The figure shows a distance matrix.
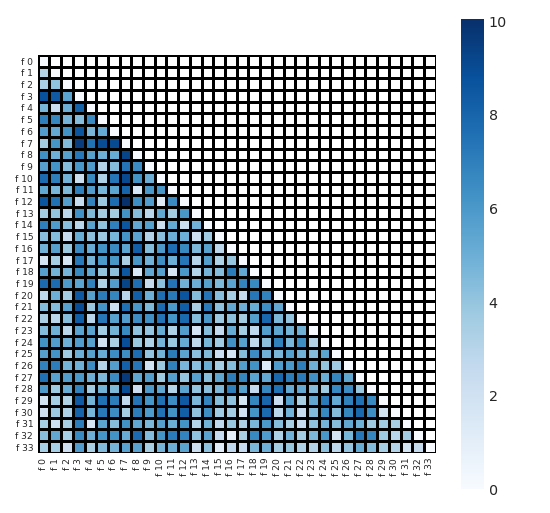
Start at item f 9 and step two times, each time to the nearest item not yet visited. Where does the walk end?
f 19
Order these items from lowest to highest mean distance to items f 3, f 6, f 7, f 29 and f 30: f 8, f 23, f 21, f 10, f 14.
f 23, f 21, f 14, f 10, f 8
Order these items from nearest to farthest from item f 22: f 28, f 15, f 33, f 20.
f 33, f 15, f 20, f 28
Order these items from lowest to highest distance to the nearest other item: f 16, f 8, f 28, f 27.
f 16, f 8, f 28, f 27
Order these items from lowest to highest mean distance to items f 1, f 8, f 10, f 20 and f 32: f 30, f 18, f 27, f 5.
f 30, f 18, f 5, f 27
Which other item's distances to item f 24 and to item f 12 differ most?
f 6
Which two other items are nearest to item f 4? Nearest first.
f 31, f 1
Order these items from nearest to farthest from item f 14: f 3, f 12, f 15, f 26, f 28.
f 12, f 3, f 15, f 28, f 26
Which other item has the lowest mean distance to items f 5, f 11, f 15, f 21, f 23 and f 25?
f 13
